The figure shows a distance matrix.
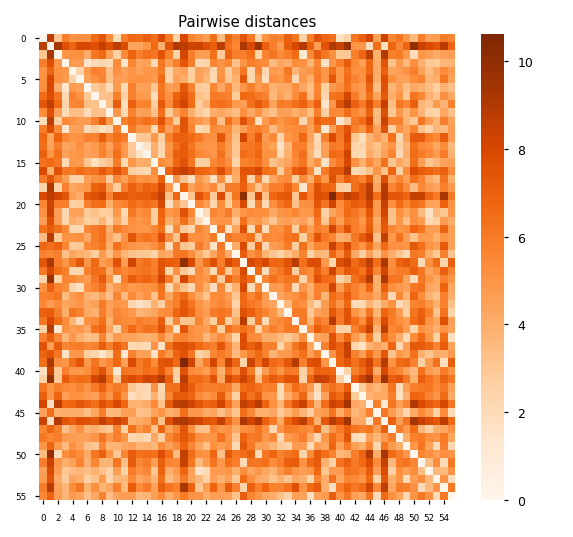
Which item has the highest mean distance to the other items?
1
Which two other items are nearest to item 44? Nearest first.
46, 1
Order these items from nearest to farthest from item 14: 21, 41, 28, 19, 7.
7, 21, 28, 19, 41
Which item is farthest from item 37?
41
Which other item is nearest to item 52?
21
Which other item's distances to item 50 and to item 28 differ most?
19
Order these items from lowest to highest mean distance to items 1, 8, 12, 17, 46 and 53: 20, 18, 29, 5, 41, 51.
5, 20, 51, 18, 29, 41
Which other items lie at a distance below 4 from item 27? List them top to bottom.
39, 51, 54
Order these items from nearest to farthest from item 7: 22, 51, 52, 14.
22, 52, 14, 51
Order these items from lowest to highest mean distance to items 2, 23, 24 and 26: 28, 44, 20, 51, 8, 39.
20, 28, 51, 8, 39, 44
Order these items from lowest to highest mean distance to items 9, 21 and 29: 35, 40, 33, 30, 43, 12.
35, 40, 30, 33, 43, 12
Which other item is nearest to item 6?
3
